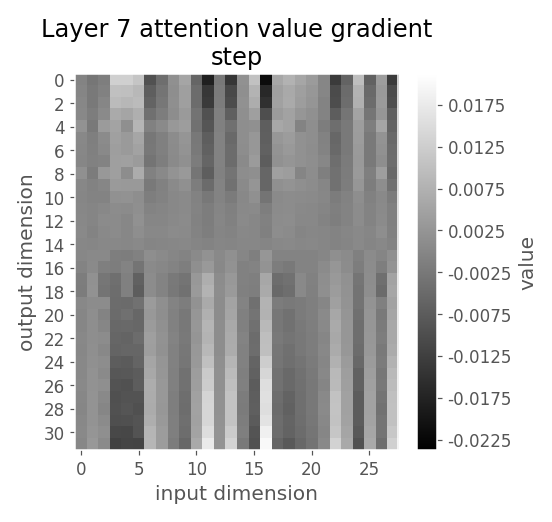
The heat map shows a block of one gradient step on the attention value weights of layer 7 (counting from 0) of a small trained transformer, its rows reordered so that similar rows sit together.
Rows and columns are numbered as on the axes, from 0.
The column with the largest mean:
16
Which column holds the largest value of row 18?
11
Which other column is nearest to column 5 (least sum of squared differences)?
3
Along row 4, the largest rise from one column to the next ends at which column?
17
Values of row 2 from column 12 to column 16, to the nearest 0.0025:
-0.0025 -0.01 0.0025 0.0075 -0.015
